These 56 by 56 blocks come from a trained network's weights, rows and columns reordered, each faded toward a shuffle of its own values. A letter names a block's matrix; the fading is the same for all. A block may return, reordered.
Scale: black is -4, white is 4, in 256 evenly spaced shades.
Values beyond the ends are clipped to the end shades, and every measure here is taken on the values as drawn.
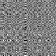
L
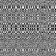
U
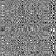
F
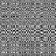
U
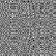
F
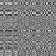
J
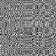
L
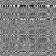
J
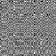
L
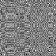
F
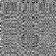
L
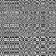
J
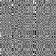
L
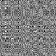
L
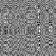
F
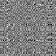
L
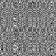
F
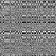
U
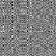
L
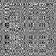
F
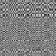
J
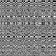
U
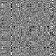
F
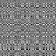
U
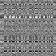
U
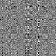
F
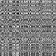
U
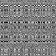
U
